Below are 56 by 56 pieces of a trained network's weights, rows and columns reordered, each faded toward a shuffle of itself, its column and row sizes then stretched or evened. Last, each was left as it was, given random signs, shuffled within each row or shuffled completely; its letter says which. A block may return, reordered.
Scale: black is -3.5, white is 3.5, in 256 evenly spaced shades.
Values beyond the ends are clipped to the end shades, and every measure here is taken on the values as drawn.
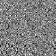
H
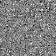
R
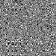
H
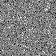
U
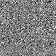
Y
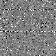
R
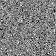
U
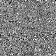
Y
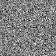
R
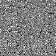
H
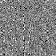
H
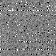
H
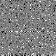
H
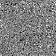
R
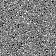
U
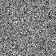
U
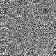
H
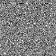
Y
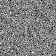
U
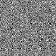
H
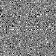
R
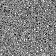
U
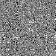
R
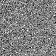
U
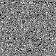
Y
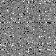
H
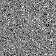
R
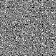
R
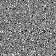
Y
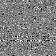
Y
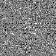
R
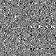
H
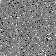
U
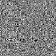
H
